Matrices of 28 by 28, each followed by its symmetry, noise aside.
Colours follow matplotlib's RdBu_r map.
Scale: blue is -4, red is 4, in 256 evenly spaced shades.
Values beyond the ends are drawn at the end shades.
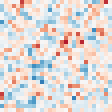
antisymmetric.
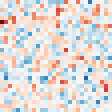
no symmetry.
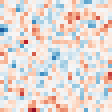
no symmetry.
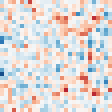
mirrored top to bottom.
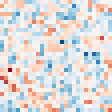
no symmetry.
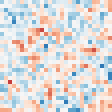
symmetric.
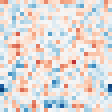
mirrored left to right.
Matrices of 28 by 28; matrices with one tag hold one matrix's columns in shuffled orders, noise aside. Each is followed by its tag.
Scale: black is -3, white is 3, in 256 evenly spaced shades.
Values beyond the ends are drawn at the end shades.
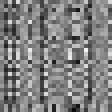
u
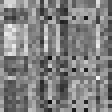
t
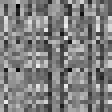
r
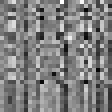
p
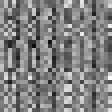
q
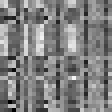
t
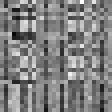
p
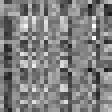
r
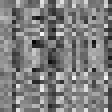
q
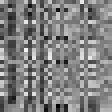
u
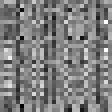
u
